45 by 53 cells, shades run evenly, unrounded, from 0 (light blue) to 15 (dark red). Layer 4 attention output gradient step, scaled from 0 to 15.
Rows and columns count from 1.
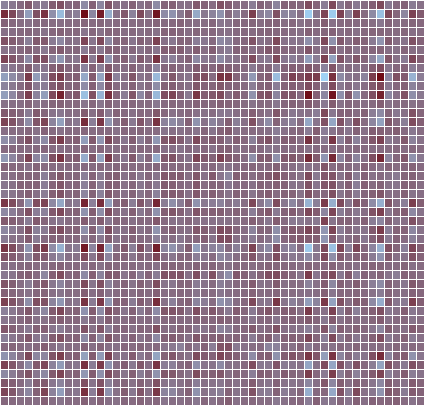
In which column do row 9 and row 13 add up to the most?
48
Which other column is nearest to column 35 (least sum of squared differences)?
41
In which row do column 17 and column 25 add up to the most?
11
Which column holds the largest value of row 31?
39
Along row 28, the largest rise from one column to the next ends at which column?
43
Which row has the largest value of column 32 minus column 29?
34
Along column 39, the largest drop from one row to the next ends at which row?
2
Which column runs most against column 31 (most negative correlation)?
29
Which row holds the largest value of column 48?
9
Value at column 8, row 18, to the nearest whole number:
12
